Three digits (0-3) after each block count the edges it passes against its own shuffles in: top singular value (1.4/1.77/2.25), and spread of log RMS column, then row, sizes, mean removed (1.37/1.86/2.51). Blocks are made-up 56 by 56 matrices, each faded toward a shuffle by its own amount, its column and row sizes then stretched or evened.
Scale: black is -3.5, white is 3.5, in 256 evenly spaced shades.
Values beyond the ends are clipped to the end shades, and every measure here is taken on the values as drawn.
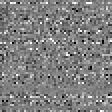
0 0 3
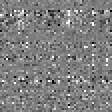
1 2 3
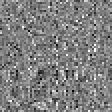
2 2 1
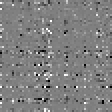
1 3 3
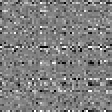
3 1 3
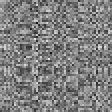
3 2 1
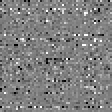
0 1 3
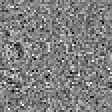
1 1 1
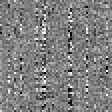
2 3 0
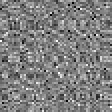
3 0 1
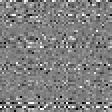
3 0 3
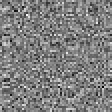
2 0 1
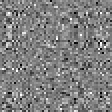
3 1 2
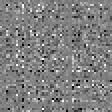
1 3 3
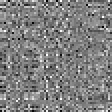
3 2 2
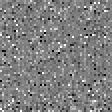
0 1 1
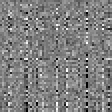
3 3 2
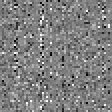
1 3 0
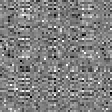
3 2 2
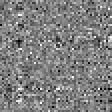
2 1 2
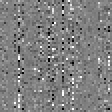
1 3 0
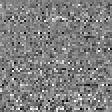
2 0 3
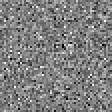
1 1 0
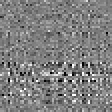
3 1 3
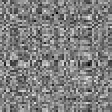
3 1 2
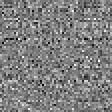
2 0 2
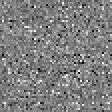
0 1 2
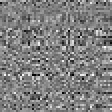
3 2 3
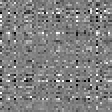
3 3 3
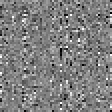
1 3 0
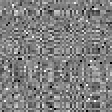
3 1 1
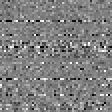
2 0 3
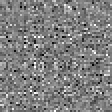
2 1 1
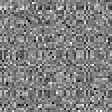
3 0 2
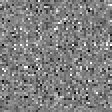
1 1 2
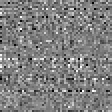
2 1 3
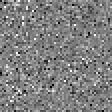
0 0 1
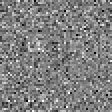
1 0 1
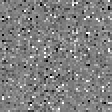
0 1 1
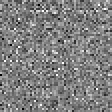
2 0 1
